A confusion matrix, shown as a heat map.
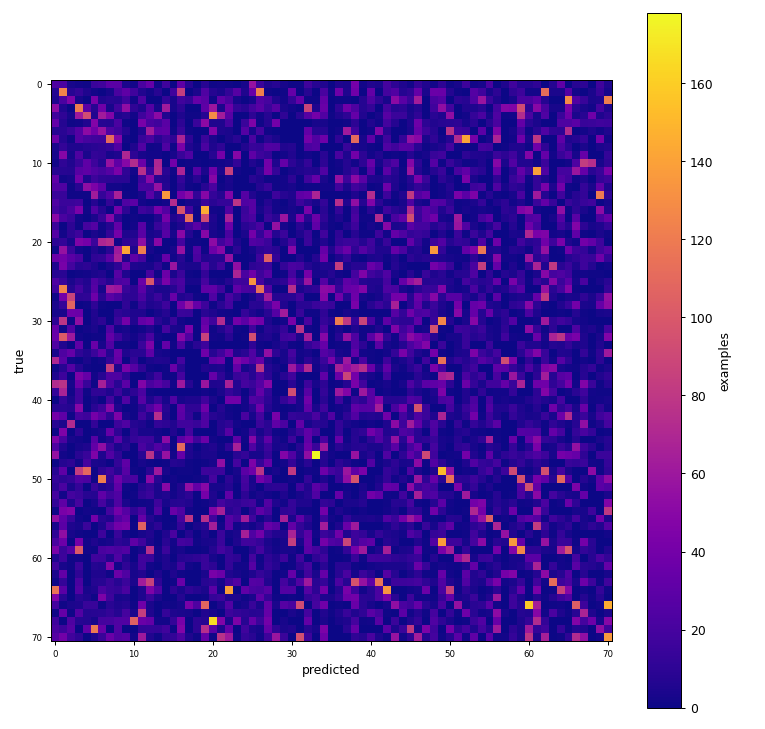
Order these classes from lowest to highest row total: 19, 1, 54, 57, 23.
57, 19, 54, 23, 1
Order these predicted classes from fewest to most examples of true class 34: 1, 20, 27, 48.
20, 1, 48, 27
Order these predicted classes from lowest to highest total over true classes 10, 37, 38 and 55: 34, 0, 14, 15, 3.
14, 15, 34, 3, 0
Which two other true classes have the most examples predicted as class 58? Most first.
49, 37
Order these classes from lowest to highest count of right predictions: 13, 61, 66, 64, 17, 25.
13, 61, 64, 66, 17, 25
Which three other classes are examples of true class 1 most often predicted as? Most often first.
26, 62, 16
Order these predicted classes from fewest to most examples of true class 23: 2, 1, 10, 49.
10, 2, 49, 1
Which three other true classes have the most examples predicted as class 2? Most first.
28, 27, 43
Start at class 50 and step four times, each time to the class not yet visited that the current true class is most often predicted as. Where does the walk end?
11
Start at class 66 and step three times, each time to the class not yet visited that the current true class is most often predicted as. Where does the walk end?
46
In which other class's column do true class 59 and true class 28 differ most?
3
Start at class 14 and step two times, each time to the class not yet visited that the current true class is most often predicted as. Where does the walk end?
5
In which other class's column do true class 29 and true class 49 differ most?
4
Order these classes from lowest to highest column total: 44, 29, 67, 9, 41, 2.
29, 44, 41, 2, 67, 9
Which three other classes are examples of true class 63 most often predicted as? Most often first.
41, 38, 12
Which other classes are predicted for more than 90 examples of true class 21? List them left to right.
9, 11, 48, 54
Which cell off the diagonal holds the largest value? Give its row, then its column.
47, 33
